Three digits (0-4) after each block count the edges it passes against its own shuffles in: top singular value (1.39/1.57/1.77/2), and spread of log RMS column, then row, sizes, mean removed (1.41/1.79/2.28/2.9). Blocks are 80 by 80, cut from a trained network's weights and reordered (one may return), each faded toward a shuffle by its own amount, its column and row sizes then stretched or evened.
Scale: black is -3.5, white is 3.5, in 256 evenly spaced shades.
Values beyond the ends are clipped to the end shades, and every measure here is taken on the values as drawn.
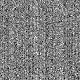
2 0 1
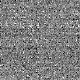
1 2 1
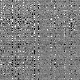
2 4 3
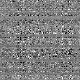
2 3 4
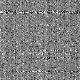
2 0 4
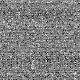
1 1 1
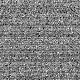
3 0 0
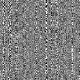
4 4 0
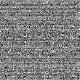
3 2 1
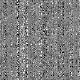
2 4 2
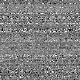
2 1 4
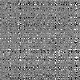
2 4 4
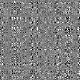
4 4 4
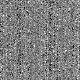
1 3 0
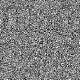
1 0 2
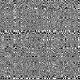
4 3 4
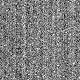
2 0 0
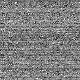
3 1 0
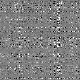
1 3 4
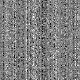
4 4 1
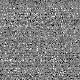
0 1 3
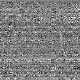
3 2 3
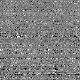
1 1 4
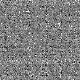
0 2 1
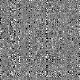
2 4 3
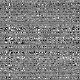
2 3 4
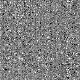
0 1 2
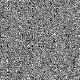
0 3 1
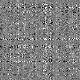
2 3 4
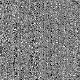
0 3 1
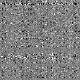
1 2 4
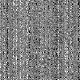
4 4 2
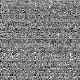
2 2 1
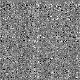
0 1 3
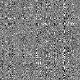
3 4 1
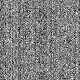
2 0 1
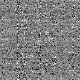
1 3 0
